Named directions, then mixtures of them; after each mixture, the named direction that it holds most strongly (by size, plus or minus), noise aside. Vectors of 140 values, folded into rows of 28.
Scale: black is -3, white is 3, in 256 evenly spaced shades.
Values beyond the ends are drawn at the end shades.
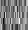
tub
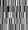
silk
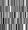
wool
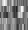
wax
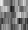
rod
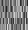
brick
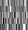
wool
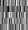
silk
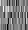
silk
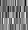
silk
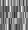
wool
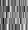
silk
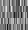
brick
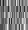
silk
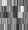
wax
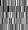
silk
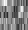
wax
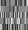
tub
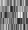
brick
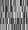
brick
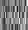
tub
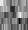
rod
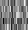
wool
